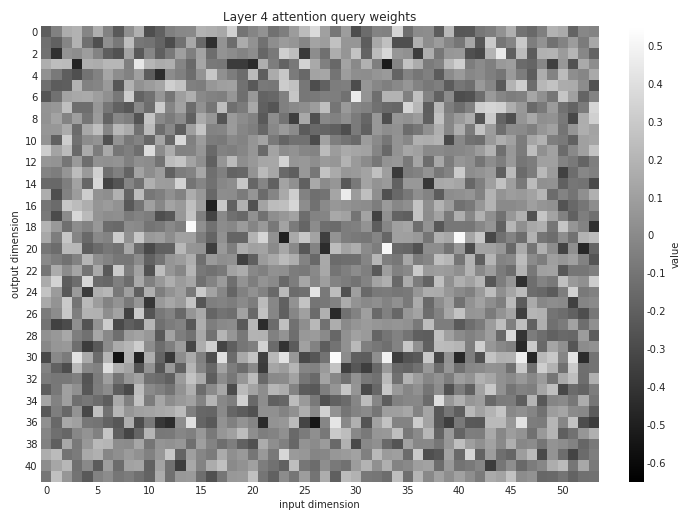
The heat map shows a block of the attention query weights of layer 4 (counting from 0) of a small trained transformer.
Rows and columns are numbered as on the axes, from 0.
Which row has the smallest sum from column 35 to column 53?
20
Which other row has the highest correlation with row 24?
27
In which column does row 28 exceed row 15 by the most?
38
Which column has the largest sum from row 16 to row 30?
14
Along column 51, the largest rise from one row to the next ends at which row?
30
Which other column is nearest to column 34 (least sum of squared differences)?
18
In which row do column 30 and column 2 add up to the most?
6
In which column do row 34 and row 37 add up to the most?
19
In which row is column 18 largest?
0
